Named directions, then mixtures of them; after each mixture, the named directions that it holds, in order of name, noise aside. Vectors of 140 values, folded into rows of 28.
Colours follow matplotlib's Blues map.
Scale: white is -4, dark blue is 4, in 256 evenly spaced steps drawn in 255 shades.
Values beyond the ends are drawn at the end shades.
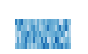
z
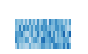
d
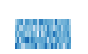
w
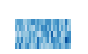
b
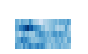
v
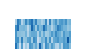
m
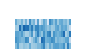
d, v.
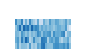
d, v, z.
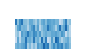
z.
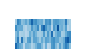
b, m.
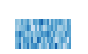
m, w, z.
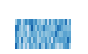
m.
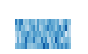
z.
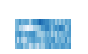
v.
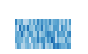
b, d, m.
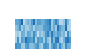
b, w, z.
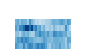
v.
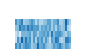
b, v, z.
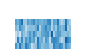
b, z.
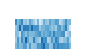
d, v, z.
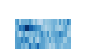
v.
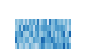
d.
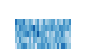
b, w, z.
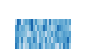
m.
